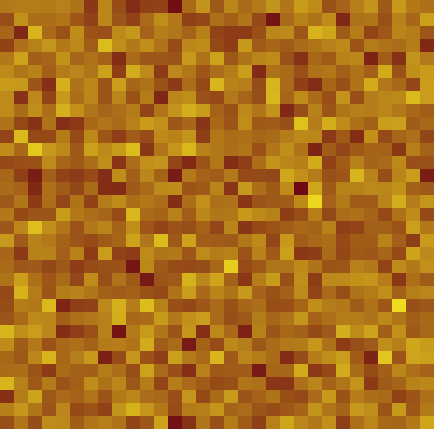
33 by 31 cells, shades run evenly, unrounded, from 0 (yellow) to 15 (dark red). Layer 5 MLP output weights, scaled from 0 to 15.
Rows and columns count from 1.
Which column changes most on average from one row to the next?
14
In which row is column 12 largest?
8
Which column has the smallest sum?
30
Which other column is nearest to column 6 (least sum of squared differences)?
15
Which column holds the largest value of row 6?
19
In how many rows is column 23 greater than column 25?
13
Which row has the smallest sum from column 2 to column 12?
12
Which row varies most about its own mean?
28
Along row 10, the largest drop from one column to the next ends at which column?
22
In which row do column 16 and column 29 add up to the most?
18
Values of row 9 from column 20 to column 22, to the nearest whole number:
5 13 10
